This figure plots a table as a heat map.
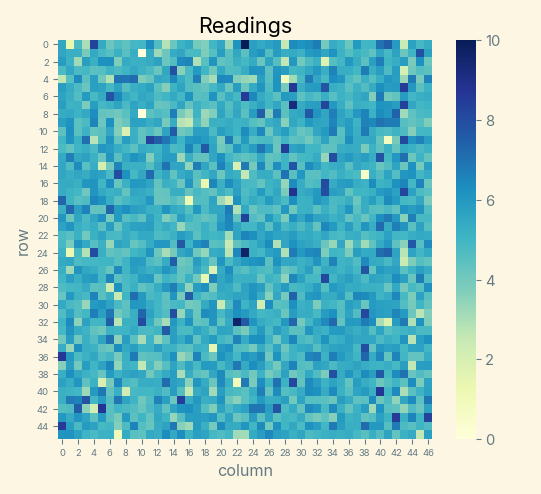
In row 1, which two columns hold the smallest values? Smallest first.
10, 12
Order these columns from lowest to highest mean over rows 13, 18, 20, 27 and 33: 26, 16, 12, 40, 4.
16, 12, 26, 4, 40
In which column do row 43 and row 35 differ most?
19
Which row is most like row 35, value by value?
26
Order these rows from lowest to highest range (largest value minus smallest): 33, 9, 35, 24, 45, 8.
33, 9, 45, 35, 8, 24
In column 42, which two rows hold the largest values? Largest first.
43, 8
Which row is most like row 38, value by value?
13
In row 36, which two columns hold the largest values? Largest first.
0, 38
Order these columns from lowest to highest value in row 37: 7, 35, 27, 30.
7, 27, 30, 35
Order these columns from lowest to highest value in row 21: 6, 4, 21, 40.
4, 6, 21, 40
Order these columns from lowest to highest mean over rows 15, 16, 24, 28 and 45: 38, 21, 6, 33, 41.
38, 6, 21, 33, 41
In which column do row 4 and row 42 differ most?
5
